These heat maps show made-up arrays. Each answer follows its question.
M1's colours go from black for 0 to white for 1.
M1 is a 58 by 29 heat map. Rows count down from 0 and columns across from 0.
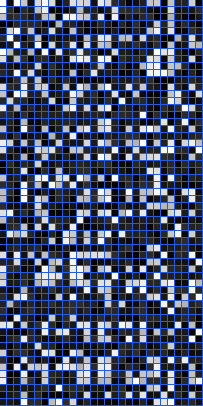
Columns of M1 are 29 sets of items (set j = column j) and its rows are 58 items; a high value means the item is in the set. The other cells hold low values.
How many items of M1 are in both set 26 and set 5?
1
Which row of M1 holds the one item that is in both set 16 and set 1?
7
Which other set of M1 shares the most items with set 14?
12
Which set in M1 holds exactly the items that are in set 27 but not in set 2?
18
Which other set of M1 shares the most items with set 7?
10
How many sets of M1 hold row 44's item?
1
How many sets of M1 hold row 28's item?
12
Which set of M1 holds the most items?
24
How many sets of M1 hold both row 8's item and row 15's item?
7
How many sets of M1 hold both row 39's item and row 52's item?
7
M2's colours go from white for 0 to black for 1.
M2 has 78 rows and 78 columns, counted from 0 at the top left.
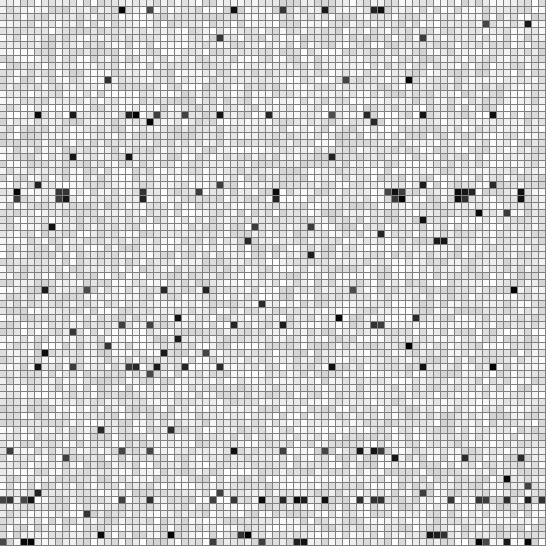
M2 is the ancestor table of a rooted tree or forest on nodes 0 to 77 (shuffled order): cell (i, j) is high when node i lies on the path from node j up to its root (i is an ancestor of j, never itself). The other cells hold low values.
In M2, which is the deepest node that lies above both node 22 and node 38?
16
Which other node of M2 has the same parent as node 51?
1
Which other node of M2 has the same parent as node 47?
18
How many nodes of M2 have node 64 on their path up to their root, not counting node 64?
9
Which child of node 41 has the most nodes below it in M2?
50
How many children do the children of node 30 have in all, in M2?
1
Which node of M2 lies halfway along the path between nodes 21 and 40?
17
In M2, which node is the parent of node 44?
36
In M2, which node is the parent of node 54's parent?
46
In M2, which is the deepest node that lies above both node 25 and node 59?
45
